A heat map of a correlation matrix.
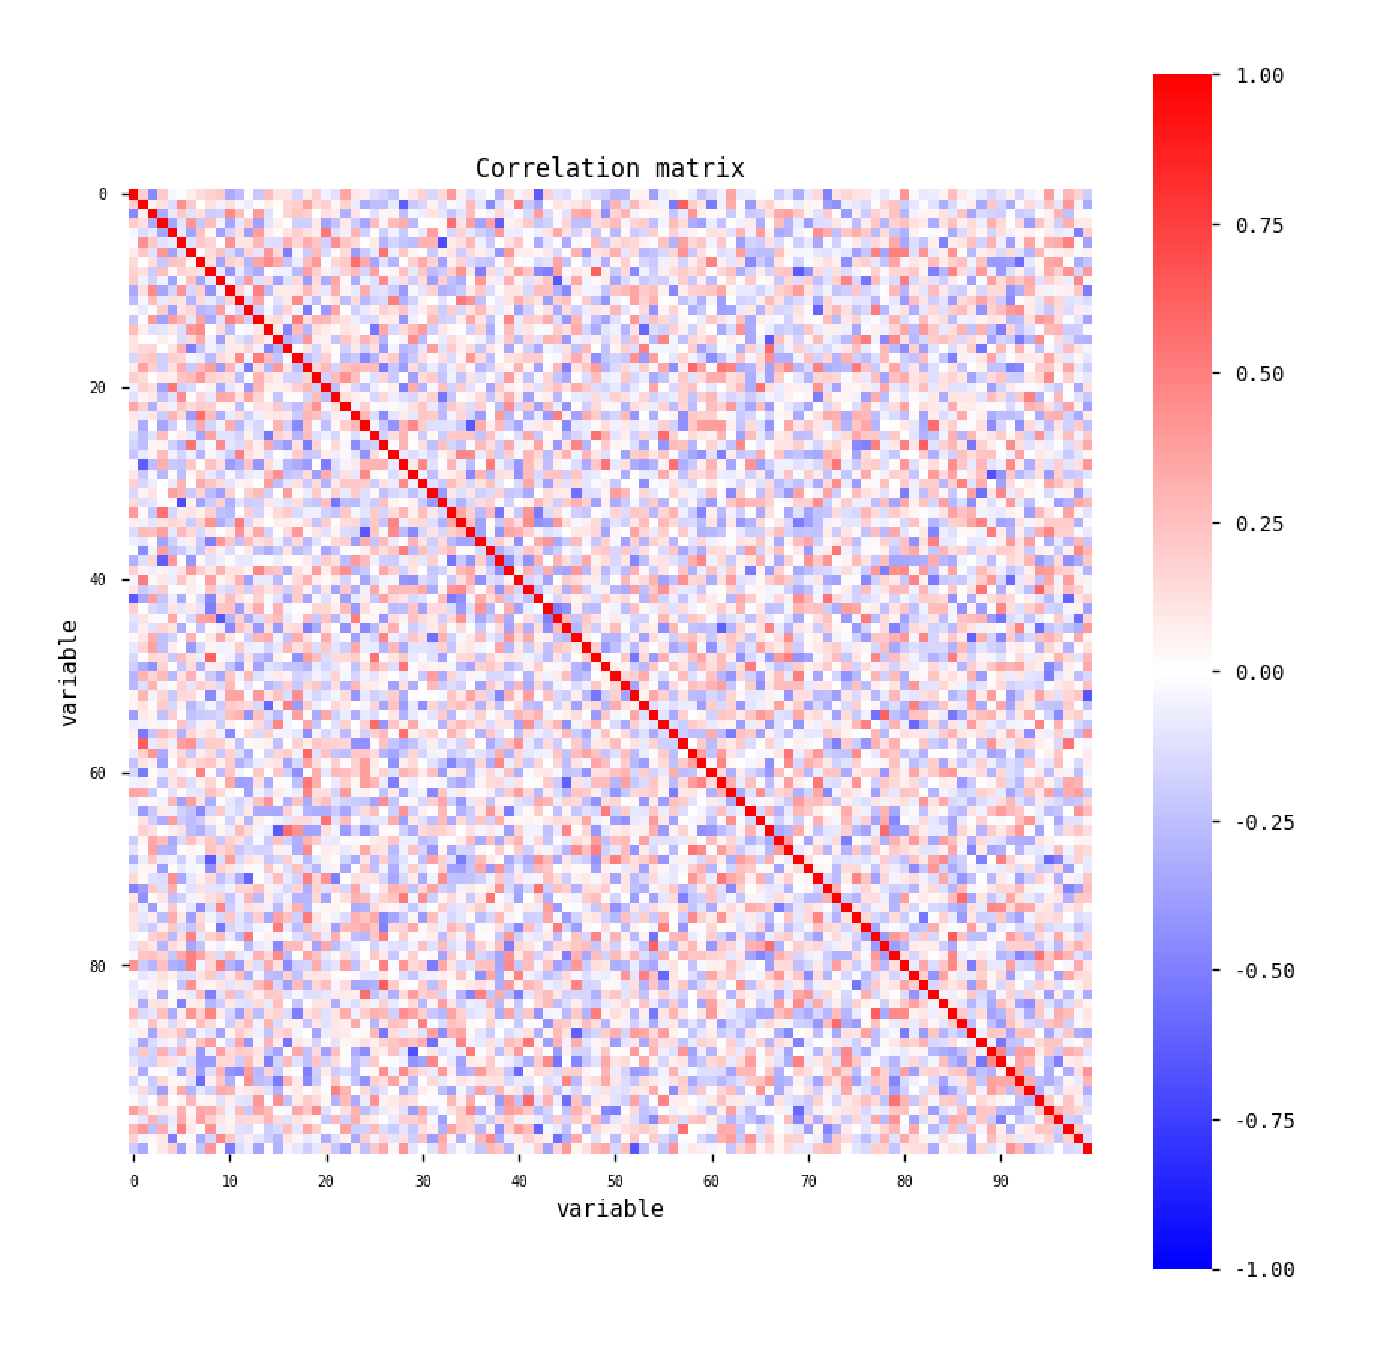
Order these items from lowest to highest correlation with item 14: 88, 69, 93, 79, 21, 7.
69, 93, 21, 79, 88, 7
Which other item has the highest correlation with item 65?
20
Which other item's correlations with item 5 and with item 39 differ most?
80
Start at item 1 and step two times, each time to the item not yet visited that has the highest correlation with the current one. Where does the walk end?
97
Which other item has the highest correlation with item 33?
3
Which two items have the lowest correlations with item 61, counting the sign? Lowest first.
45, 27
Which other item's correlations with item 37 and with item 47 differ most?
28
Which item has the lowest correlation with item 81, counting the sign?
55
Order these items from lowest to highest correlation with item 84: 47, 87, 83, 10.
87, 47, 83, 10
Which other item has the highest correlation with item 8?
48
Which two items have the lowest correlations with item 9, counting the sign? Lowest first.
44, 76
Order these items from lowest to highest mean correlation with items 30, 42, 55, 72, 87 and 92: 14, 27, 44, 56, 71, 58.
71, 58, 14, 56, 44, 27
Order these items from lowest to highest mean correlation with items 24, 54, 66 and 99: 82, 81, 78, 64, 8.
8, 82, 81, 64, 78
